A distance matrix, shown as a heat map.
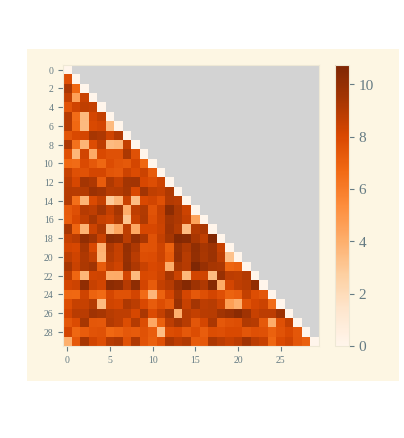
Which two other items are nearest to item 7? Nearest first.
16, 15
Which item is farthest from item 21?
15
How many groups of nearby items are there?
10
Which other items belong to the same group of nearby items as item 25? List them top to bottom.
4, 19, 20
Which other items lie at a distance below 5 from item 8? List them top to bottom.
2, 5, 6, 14, 17, 22
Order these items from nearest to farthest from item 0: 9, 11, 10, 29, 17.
29, 10, 9, 11, 17
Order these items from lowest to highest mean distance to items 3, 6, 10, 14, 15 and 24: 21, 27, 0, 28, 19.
27, 28, 0, 19, 21
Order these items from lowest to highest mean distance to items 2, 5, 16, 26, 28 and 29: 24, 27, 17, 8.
8, 17, 24, 27
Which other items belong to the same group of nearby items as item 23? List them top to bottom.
18
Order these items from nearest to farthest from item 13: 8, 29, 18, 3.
8, 29, 3, 18
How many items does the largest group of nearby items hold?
7
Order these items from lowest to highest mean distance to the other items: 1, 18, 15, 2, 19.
1, 2, 19, 15, 18
